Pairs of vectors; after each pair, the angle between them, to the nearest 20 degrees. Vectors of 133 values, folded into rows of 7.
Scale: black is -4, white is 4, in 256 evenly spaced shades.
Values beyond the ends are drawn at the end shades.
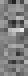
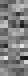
60 degrees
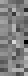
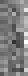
140 degrees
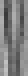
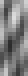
60 degrees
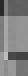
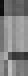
20 degrees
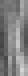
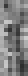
140 degrees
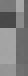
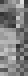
40 degrees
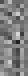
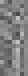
160 degrees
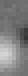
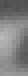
60 degrees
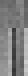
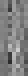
120 degrees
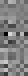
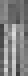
80 degrees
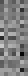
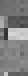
80 degrees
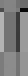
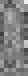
120 degrees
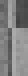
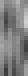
120 degrees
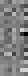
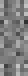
100 degrees
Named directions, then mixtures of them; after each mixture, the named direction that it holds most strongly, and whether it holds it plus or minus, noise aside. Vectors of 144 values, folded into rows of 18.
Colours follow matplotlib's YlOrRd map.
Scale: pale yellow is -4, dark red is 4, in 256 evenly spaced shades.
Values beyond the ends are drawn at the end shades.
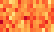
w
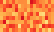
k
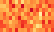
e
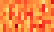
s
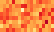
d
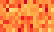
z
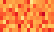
k, minus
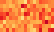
d, plus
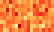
s, minus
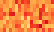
s, plus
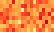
d, plus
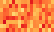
d, plus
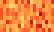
k, minus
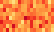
w, plus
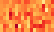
s, plus
